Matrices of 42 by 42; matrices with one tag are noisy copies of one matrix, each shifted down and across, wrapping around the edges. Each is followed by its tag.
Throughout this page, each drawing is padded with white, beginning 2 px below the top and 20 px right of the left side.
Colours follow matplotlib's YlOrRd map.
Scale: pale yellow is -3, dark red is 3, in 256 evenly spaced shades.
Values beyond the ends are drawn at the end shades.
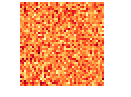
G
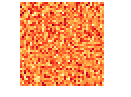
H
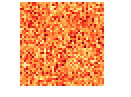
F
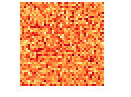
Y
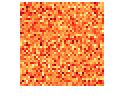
Y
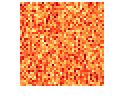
F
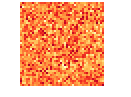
F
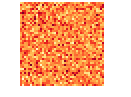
G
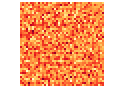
Y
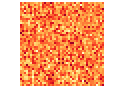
F
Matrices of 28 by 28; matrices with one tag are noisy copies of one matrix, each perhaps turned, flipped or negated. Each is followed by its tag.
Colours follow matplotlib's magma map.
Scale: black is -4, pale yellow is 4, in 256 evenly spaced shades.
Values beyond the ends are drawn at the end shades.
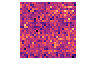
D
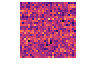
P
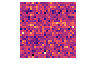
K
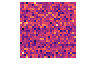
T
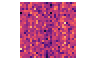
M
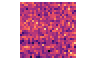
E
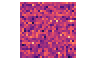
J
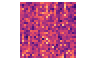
E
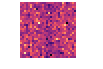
M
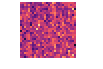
T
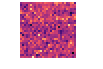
E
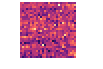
E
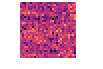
E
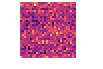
D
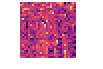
E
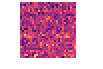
T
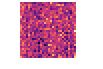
D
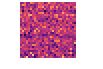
T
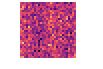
D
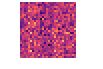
K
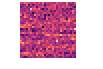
P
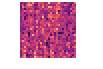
P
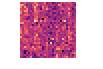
E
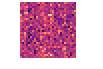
K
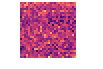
D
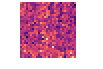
E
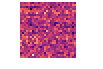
K
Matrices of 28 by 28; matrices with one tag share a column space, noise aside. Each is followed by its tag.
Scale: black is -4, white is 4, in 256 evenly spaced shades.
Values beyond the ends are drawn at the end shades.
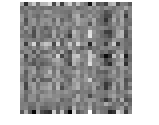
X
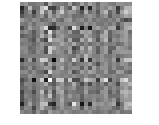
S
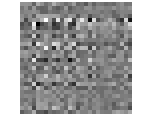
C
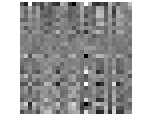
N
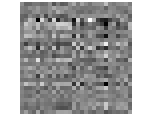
C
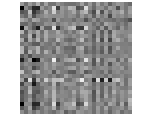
S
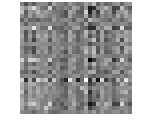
S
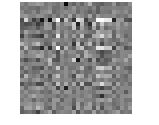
C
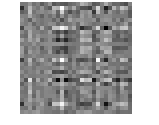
S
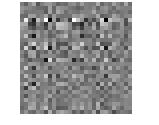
C
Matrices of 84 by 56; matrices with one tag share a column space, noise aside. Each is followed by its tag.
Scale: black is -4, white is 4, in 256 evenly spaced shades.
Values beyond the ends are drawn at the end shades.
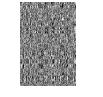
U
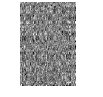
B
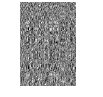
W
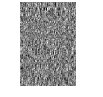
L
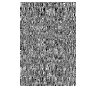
L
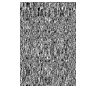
L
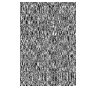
B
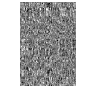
L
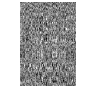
W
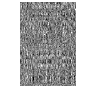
U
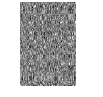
B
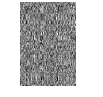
B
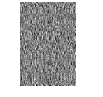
B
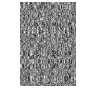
U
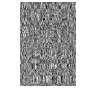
U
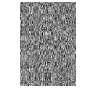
B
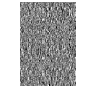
L
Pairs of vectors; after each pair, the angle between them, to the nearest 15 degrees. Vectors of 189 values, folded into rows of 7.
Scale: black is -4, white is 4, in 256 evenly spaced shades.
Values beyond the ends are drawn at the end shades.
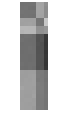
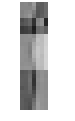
165 degrees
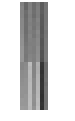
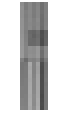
30 degrees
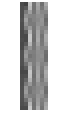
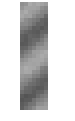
90 degrees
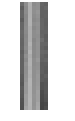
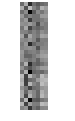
120 degrees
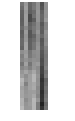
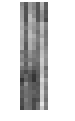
165 degrees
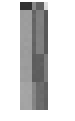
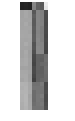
15 degrees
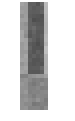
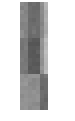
45 degrees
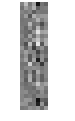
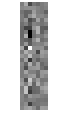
75 degrees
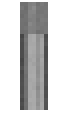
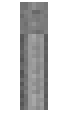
15 degrees
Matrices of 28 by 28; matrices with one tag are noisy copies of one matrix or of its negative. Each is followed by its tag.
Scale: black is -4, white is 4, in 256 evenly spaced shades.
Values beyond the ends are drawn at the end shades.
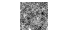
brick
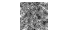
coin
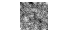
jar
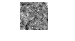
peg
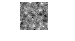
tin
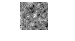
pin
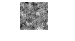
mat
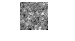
brick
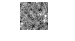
tin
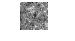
pin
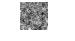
brick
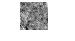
peg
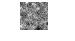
mat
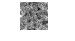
coin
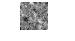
jar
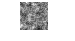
mat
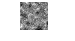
mat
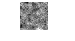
mat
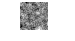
mat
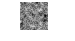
tin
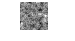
tin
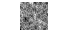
jar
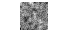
jar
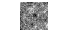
pin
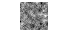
tin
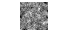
coin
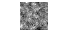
mat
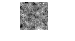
mat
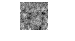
brick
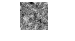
jar
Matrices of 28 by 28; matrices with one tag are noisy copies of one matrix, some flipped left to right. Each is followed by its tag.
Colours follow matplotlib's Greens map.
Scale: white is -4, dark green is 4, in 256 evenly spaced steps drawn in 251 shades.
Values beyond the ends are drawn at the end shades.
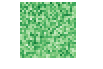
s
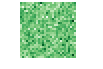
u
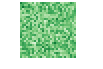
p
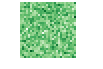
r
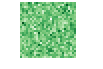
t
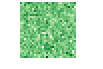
p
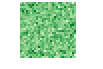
t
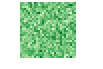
t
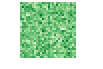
p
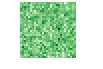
r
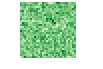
t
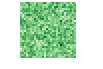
s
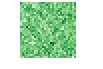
p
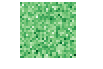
r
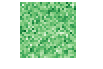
r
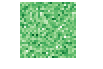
s
